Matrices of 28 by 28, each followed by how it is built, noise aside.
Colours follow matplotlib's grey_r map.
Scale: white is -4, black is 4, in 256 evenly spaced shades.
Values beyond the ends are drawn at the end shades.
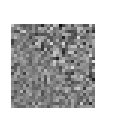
upper triangular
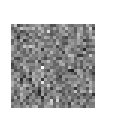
noise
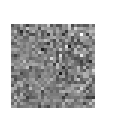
upper triangular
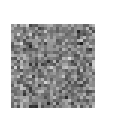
repeating rows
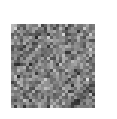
Hankel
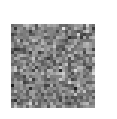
noise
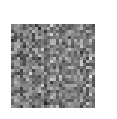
repeating rows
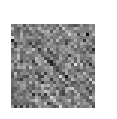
Toeplitz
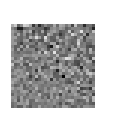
upper triangular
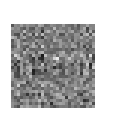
low rank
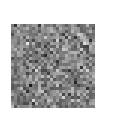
Toeplitz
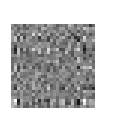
low rank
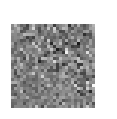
upper triangular
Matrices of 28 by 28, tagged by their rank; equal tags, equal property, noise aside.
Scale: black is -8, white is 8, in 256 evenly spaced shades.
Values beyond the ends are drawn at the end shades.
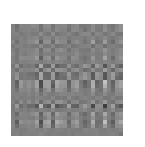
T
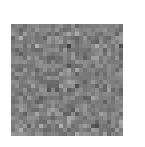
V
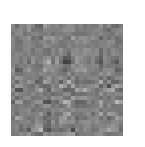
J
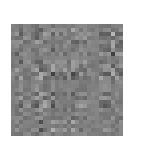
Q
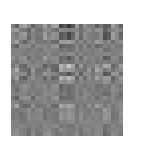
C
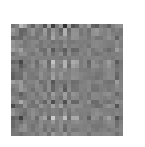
C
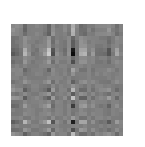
T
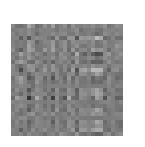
C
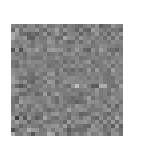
V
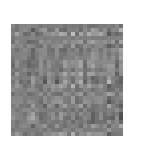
Q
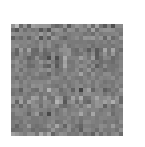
J
